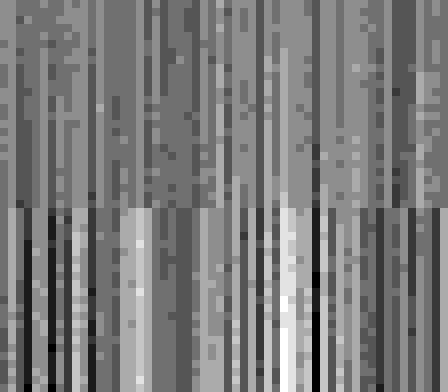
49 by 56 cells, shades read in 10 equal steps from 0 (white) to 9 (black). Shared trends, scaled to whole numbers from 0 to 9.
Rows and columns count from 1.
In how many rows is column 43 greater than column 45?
25
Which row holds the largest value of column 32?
14
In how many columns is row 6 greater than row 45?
25
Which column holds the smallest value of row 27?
36
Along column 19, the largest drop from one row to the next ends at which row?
27
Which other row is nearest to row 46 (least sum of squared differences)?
48
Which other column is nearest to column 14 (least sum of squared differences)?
22
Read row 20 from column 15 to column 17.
5 5 5
